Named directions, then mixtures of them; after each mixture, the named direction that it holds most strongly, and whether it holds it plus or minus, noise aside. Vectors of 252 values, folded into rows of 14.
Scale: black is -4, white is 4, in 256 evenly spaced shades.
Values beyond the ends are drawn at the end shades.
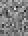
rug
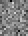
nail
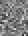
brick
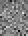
nail, plus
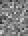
nail, plus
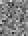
brick, minus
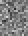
rug, minus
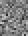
brick, minus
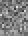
rug, minus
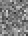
nail, minus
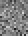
brick, minus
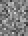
nail, plus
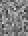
rug, plus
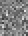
brick, plus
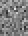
rug, plus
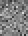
rug, minus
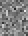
rug, minus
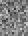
rug, minus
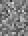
nail, plus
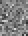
brick, plus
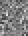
brick, plus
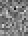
rug, minus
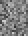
brick, plus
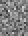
rug, plus
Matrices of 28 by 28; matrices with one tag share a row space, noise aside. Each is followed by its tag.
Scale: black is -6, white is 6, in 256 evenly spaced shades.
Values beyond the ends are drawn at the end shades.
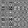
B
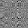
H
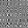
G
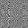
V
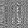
H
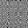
G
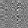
H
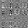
B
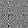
V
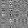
B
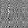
V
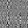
G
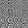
V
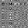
B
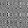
G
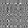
G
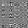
B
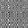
V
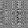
H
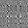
G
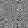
H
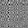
V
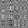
B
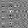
B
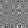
H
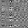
B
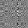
H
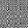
G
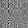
V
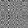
V
